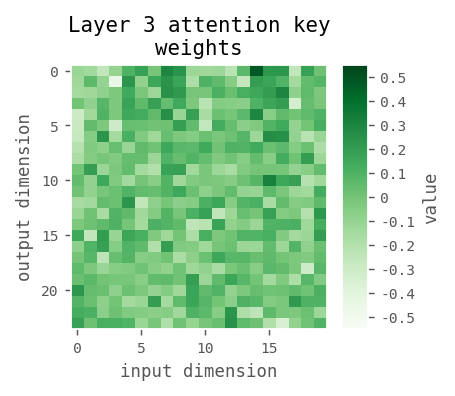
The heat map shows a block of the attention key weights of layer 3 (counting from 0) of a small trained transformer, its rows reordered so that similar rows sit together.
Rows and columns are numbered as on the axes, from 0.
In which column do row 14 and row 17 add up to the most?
11
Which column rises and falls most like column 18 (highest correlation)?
14
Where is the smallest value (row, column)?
1, 3
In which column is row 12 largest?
4
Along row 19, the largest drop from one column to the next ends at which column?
10
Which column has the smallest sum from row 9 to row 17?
18
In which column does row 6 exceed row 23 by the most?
16
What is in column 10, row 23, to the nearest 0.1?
0
